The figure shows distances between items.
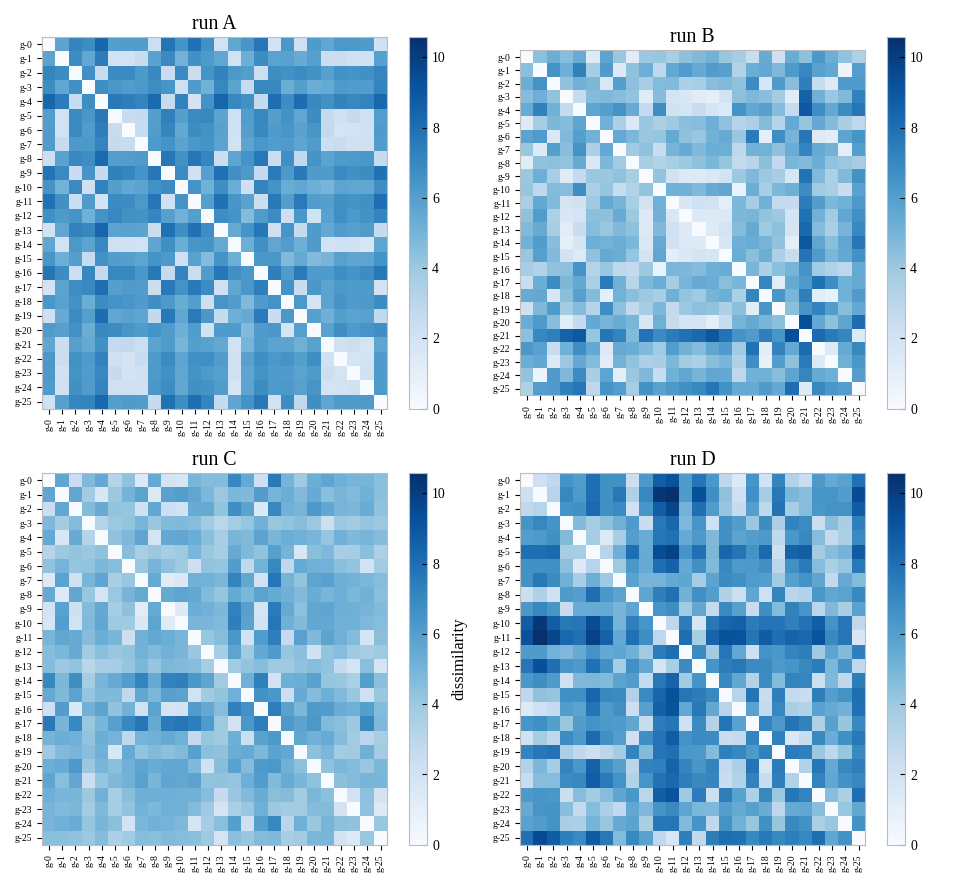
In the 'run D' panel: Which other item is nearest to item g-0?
g-16
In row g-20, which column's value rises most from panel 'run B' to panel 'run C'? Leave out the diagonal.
g-14
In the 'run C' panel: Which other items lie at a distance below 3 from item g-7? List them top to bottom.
g-0, g-2, g-9, g-10, g-16
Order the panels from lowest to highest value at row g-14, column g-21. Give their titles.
run A, run C, run D, run B
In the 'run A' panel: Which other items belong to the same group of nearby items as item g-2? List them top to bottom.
g-4, g-9, g-11, g-16
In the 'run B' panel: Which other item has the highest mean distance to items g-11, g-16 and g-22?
g-21
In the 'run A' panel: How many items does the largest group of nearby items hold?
9
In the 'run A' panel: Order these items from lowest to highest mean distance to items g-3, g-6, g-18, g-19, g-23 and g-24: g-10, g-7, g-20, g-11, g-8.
g-7, g-10, g-20, g-8, g-11
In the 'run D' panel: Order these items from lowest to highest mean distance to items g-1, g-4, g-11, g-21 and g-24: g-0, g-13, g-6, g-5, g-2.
g-0, g-6, g-2, g-13, g-5
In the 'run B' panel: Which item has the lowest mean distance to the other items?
g-9
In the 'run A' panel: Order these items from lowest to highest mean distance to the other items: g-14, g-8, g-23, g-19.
g-14, g-23, g-19, g-8
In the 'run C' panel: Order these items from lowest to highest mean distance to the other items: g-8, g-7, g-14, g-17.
g-7, g-8, g-14, g-17
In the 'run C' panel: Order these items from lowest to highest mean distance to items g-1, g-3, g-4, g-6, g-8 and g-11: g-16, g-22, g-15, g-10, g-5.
g-15, g-5, g-22, g-10, g-16
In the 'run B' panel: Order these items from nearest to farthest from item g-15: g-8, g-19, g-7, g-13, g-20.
g-13, g-20, g-19, g-8, g-7
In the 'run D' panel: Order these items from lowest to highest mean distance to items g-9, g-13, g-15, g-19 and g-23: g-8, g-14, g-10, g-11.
g-14, g-8, g-10, g-11
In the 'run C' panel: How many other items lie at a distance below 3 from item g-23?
3
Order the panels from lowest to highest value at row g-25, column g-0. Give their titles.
run A, run B, run C, run D
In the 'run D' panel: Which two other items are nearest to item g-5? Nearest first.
g-19, g-6
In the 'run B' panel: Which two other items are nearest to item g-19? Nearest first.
g-17, g-0
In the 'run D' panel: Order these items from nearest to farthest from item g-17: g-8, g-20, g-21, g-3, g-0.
g-3, g-8, g-0, g-21, g-20
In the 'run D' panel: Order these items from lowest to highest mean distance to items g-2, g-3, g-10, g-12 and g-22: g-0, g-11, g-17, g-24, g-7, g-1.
g-17, g-24, g-7, g-0, g-1, g-11
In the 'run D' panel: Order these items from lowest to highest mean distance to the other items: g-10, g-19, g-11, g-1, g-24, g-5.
g-24, g-19, g-1, g-5, g-10, g-11
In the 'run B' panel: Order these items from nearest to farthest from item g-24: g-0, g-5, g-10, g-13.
g-10, g-5, g-0, g-13
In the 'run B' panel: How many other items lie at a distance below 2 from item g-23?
4
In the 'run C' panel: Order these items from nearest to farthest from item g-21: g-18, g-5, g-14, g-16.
g-14, g-5, g-18, g-16
